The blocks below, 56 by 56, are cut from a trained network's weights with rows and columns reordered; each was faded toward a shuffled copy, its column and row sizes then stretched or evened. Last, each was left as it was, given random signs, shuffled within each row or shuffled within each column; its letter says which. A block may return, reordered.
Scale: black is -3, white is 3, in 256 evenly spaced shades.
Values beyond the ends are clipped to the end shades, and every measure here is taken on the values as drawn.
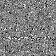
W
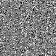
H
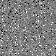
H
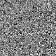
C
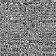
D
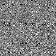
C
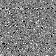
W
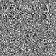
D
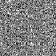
D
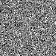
H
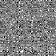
D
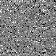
D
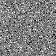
W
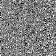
H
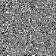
C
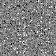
H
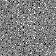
H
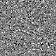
C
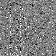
H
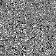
C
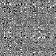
D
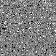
W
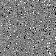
H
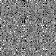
D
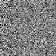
D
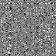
D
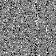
H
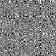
D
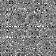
D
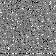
W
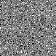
D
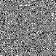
D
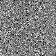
H
